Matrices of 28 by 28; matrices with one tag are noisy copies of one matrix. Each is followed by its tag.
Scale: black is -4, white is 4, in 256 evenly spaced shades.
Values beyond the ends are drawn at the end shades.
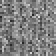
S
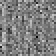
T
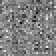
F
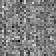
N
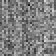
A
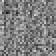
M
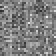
F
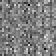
A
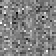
F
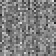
T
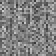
T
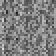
M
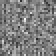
N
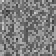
M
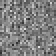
N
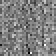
A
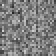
N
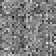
F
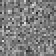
N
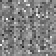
S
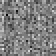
M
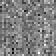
A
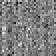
T
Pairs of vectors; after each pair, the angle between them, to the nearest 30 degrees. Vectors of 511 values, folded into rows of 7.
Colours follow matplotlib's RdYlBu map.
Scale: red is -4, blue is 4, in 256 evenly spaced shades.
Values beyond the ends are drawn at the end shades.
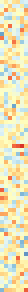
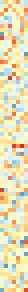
30 degrees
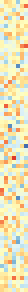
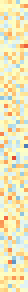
30 degrees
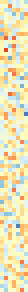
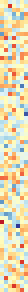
30 degrees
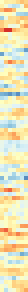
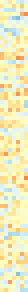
120 degrees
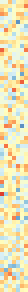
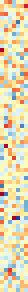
30 degrees
